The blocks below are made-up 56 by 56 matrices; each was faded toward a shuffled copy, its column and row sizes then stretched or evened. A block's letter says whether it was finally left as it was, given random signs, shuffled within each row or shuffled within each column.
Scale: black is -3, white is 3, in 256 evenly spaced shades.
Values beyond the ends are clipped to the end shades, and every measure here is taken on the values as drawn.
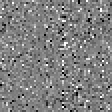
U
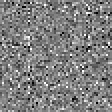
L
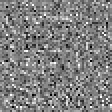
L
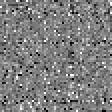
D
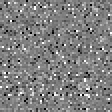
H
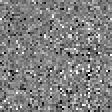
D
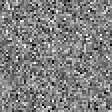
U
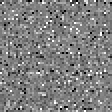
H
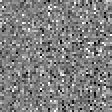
D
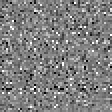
L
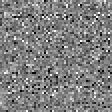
L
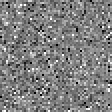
U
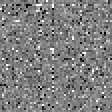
D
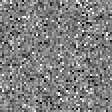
U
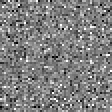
H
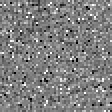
H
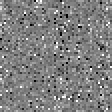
U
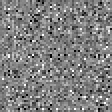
L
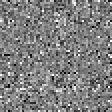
D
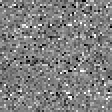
H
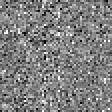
D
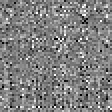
L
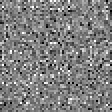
L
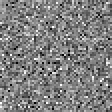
H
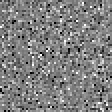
U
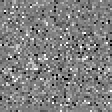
H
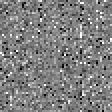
U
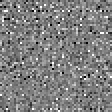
H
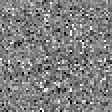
L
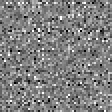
D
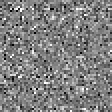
D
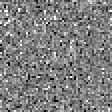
D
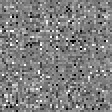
L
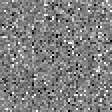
U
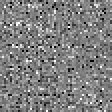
D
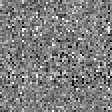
D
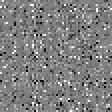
L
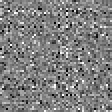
L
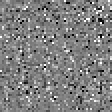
D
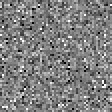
U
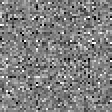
D
